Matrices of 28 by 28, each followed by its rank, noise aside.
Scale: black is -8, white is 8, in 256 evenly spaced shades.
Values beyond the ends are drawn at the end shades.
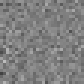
eight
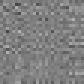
four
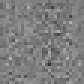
six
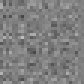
four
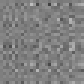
three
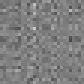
four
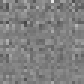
four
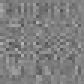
four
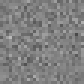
eight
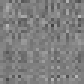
three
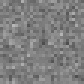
eight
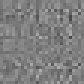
four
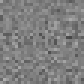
six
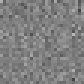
six
